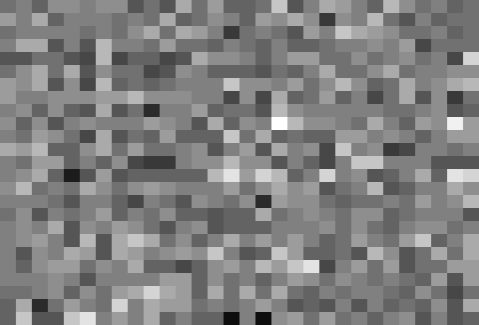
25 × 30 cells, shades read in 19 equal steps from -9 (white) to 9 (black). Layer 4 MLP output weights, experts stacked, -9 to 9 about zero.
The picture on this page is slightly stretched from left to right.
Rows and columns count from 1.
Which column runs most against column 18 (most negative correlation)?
23
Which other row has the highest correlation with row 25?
8
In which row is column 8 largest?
5
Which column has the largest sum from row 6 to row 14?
10
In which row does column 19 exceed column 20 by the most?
3
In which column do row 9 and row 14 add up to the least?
18
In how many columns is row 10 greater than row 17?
7
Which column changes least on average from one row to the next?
1
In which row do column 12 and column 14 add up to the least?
20
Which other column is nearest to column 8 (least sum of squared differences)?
12
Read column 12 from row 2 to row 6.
2 -3 1 3 -1
